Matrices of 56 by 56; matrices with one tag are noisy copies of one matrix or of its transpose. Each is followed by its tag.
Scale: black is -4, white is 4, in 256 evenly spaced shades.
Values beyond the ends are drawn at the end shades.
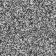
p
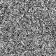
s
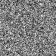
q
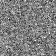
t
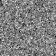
p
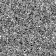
t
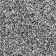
q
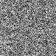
t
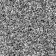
t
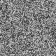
s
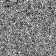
s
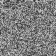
s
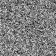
q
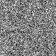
t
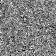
s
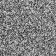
q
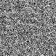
q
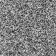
t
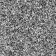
t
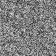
q
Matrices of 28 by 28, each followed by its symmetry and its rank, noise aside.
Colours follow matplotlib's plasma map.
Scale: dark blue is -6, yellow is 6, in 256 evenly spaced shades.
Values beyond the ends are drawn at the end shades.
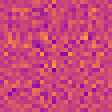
antisymmetric, rank four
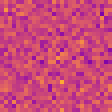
no symmetry, rank six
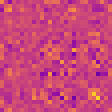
symmetric, rank four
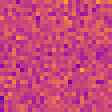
antisymmetric, rank eight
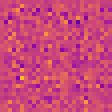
antisymmetric, rank six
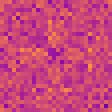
symmetric, rank six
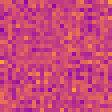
no symmetry, rank eight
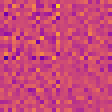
antisymmetric, rank four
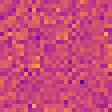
symmetric, rank eight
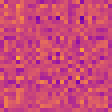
no symmetry, rank four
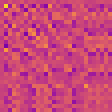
symmetric, rank four
